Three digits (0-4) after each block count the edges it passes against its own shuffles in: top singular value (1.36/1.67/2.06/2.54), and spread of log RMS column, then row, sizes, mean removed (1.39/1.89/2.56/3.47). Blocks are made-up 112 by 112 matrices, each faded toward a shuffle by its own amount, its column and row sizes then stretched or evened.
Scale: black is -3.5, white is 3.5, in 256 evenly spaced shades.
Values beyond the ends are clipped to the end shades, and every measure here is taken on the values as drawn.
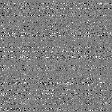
1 2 4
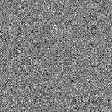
4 1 0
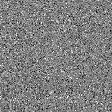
2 0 0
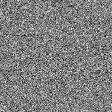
1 0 1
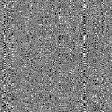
4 3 0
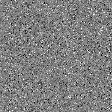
0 1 0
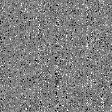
1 3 1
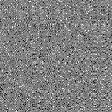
4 0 1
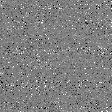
0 1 3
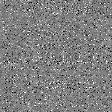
1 1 2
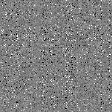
1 2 2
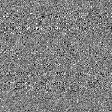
3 0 3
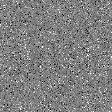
1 2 0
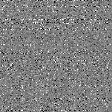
2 2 3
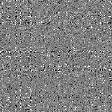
3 3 3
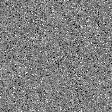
0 1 0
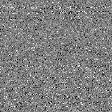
2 0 3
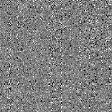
3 3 1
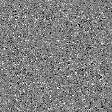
1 1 1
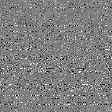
2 0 4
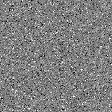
2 0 0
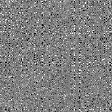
3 3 2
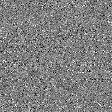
1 0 2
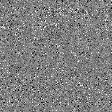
0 2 2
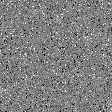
0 0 0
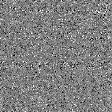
0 1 2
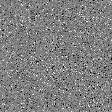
1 1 0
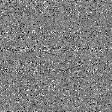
0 1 3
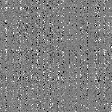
3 4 2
